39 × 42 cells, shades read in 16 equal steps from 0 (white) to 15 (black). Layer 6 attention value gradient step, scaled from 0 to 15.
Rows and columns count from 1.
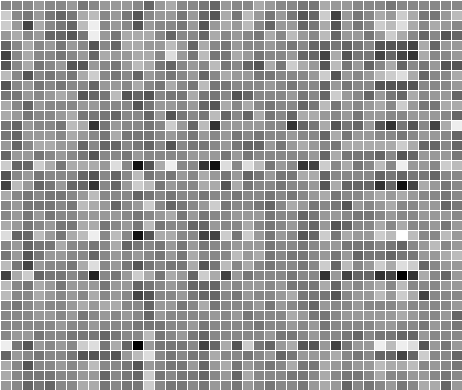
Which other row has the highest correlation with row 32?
15
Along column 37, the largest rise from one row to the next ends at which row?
28
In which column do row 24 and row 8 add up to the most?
13
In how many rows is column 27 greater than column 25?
11
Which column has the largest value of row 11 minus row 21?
20
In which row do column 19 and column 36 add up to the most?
17
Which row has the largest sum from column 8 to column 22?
10
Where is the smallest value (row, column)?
24, 37
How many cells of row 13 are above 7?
19
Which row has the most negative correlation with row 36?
30
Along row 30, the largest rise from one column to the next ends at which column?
39
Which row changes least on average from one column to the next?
33
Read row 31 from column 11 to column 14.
5 7 7 9
